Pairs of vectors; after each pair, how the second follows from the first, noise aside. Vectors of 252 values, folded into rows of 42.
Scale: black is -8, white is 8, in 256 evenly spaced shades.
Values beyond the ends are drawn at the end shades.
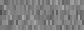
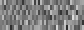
wrapped around, negated, scaled up.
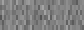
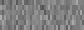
negated.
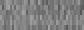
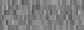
shuffled.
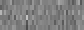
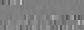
wrapped around, partly zeroed.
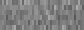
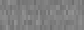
wrapped around, shrunk.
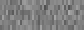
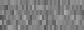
shuffled.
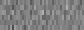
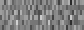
reversed, scaled up.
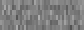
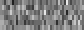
reversed, scaled up.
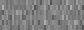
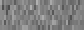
shuffled.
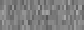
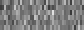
wrapped around, negated, scaled up.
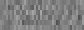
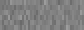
wrapped around, negated, shrunk.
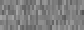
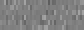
reversed, partly zeroed.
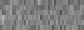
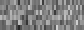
wrapped around, negated, scaled up.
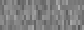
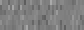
reversed, partly zeroed.
